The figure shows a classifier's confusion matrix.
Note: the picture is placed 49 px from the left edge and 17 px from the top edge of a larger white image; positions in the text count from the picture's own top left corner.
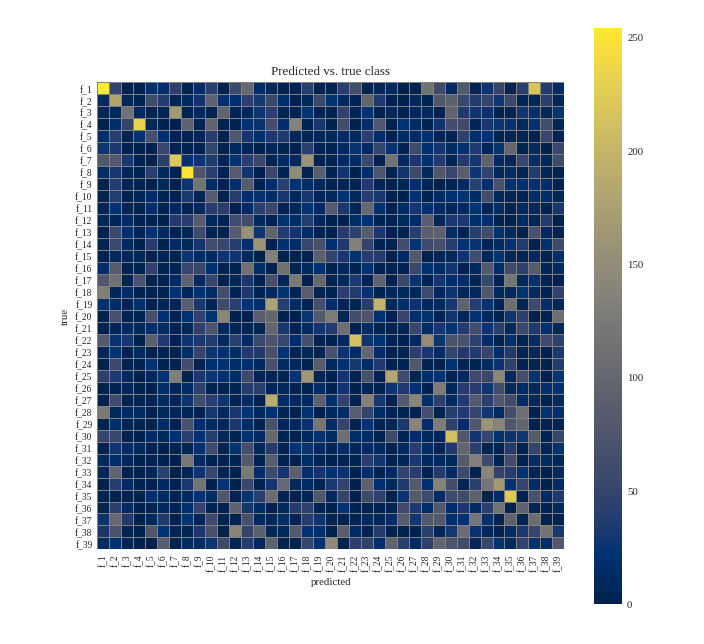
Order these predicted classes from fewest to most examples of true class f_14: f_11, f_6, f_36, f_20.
f_6, f_20, f_36, f_11
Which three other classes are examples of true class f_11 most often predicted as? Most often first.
f_23, f_20, f_15
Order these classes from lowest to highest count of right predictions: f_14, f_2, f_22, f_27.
f_27, f_14, f_2, f_22
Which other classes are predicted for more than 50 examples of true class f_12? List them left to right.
f_9, f_13, f_28
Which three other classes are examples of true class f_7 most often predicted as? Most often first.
f_18, f_25, f_33
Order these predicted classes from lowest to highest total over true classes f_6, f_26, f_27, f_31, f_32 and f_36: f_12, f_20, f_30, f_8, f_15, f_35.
f_20, f_30, f_12, f_8, f_35, f_15
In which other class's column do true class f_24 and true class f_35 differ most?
f_32
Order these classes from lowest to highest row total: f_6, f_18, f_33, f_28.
f_6, f_18, f_28, f_33
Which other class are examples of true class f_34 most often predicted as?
f_29
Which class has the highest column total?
f_15
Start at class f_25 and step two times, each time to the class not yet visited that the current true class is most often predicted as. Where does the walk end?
f_1
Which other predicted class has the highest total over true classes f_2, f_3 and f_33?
f_30
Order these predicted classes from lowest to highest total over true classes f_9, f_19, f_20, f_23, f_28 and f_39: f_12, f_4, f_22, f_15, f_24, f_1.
f_4, f_12, f_1, f_22, f_24, f_15
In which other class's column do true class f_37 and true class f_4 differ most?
f_17
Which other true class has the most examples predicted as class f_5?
f_22
